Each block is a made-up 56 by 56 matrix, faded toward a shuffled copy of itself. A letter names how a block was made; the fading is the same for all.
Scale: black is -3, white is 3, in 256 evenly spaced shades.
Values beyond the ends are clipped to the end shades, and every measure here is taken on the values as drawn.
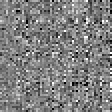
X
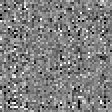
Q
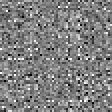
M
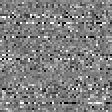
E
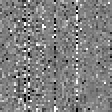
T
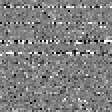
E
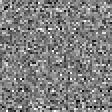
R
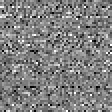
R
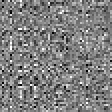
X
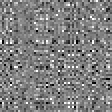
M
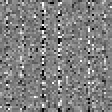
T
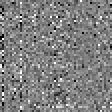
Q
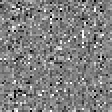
Q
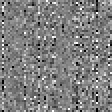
T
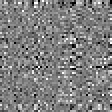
M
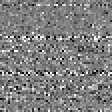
E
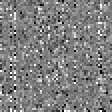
Q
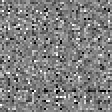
Q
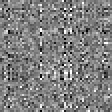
X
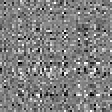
M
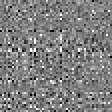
M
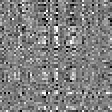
M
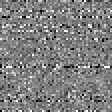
E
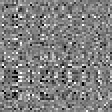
M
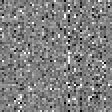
Q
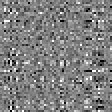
M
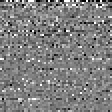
E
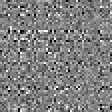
M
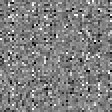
Q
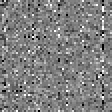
Q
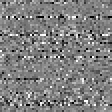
E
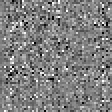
Q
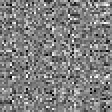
X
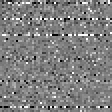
E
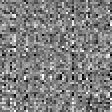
X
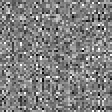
X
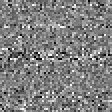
R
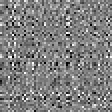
M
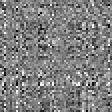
X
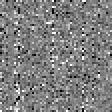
Q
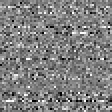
R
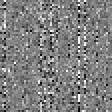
T
